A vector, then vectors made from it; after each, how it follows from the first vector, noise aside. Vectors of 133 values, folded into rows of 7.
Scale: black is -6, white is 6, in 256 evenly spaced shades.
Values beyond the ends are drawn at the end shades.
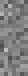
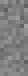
reversed, negated, shrunk.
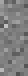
wrapped around, partly zeroed.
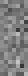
wrapped around, negated.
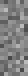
reversed.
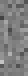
wrapped around, partly zeroed.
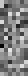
wrapped around, negated, scaled up.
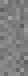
reversed, negated, shrunk.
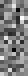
wrapped around, negated, scaled up.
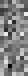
wrapped around, negated, scaled up.
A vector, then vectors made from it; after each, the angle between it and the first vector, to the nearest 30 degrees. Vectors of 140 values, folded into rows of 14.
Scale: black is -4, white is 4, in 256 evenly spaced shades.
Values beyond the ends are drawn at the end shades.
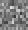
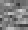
90 degrees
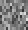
120 degrees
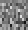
60 degrees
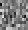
60 degrees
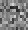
150 degrees
